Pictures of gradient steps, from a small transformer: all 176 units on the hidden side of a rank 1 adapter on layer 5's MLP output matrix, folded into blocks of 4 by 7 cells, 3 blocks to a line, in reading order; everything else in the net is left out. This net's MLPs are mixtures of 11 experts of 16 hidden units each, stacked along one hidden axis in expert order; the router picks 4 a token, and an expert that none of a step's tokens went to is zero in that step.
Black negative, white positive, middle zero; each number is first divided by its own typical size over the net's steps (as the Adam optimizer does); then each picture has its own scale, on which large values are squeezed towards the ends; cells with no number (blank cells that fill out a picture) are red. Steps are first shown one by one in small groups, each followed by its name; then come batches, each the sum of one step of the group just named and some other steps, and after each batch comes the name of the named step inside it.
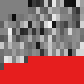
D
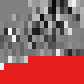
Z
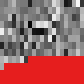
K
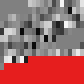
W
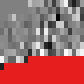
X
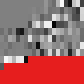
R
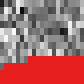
Z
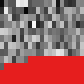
D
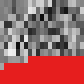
Z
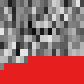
K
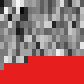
R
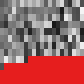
R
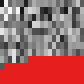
K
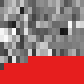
K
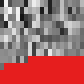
W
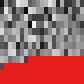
K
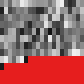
W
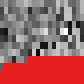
X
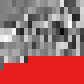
W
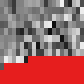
R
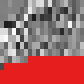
X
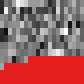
Z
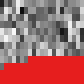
Z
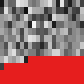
R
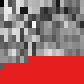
W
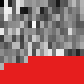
Z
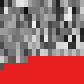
X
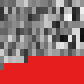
R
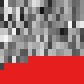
X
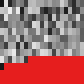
X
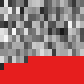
X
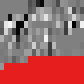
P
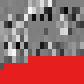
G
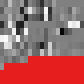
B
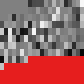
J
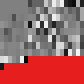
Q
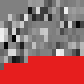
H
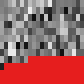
G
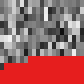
B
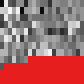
B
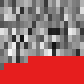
H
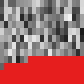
H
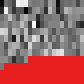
H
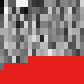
P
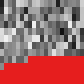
J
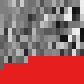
J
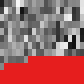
J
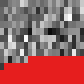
J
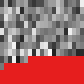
J
